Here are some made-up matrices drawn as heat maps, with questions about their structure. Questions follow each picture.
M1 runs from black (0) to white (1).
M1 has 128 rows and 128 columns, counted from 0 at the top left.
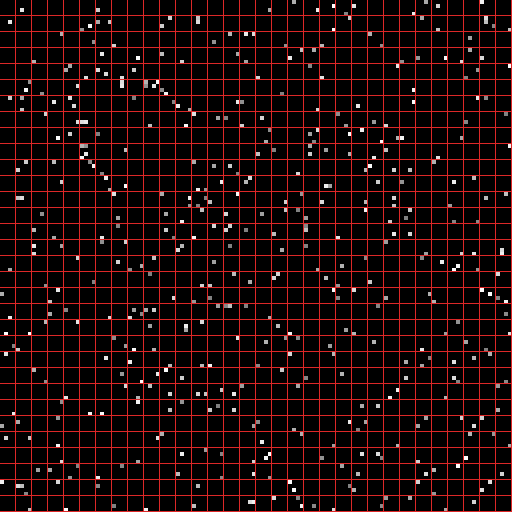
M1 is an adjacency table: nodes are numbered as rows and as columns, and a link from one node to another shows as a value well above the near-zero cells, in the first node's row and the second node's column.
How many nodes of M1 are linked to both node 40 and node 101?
0
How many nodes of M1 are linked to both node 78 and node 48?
1
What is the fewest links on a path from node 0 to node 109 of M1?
5
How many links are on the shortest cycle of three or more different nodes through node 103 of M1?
5
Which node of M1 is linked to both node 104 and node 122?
node 120
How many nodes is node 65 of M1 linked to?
3
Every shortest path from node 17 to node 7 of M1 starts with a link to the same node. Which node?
node 16
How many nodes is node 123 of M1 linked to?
2
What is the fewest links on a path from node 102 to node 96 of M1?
2
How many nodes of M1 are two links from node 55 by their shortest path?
9
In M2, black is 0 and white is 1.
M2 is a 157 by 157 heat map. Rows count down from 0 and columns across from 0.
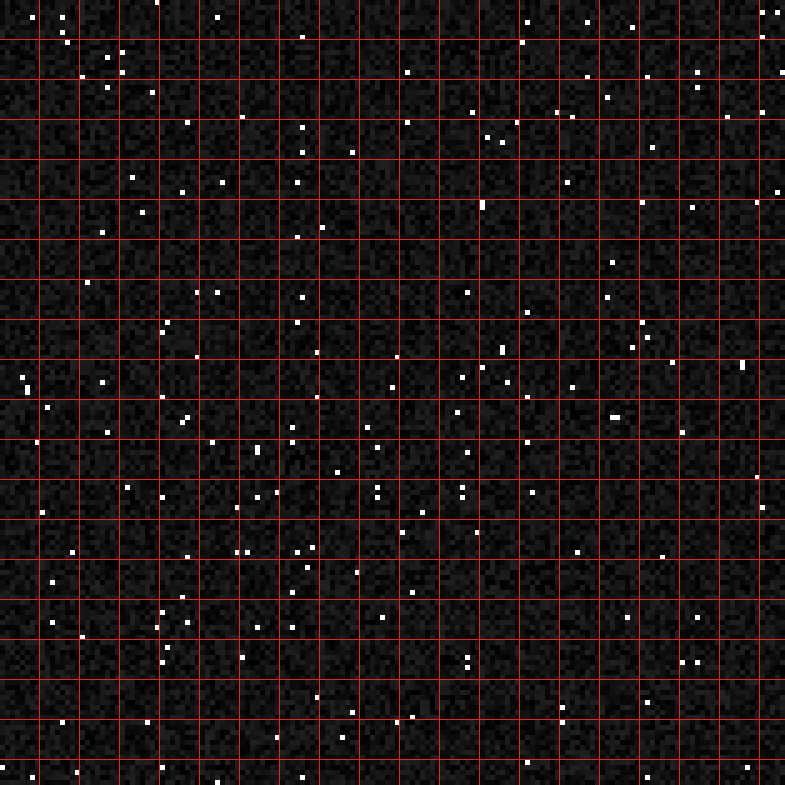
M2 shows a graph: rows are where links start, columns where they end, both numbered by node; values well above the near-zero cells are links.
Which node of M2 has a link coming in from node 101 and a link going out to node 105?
node 152
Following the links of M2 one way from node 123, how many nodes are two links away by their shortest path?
6
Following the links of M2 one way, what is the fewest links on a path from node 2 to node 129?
2
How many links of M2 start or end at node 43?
3
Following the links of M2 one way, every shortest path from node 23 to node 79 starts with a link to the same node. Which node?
node 114
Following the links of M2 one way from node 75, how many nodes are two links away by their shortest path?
2
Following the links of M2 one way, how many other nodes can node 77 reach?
10
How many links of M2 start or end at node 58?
7
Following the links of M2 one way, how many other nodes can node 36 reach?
6
